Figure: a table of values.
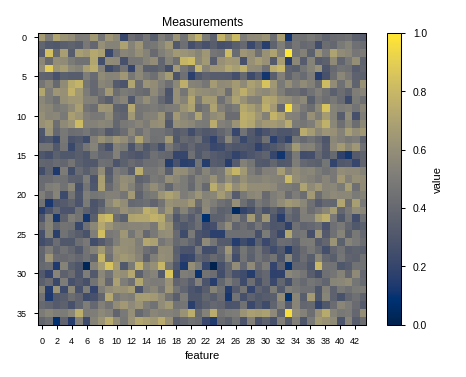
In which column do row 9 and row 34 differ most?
33
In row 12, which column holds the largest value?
35
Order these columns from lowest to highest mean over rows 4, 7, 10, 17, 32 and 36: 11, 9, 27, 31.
11, 9, 31, 27
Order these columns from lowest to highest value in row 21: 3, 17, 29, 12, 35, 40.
3, 12, 29, 35, 17, 40
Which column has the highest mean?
8
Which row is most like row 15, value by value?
16
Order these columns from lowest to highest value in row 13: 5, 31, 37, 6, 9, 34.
31, 6, 5, 37, 34, 9
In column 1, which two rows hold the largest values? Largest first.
4, 2
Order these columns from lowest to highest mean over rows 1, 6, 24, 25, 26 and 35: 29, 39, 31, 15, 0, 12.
0, 31, 29, 39, 15, 12
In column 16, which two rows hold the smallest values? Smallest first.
14, 30
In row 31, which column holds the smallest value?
23
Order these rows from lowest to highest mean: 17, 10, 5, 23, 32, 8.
5, 32, 23, 17, 8, 10
